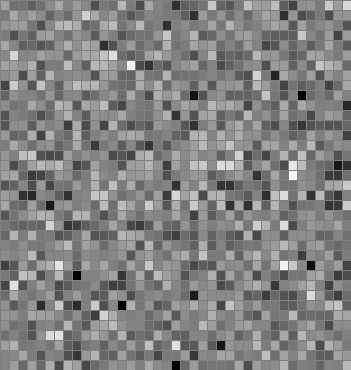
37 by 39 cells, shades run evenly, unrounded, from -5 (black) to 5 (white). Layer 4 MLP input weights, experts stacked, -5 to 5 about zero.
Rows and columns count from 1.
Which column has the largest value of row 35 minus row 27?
35
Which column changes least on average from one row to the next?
21
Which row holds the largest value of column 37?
1
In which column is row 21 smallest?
6
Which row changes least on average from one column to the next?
33
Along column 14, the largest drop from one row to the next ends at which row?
31
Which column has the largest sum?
23
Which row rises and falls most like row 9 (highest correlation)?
2
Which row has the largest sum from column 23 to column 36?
17
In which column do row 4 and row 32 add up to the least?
11
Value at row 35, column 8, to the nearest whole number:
-1
